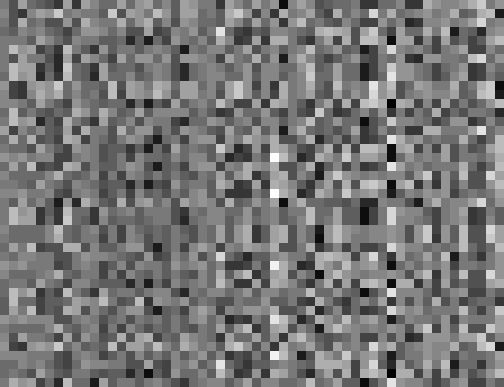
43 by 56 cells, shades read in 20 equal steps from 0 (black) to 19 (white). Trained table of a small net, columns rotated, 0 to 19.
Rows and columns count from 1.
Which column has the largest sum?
31
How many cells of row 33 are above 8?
30
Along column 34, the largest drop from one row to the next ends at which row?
40
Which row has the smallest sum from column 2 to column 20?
42
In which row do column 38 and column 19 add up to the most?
10
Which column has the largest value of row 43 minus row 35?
18
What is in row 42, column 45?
13
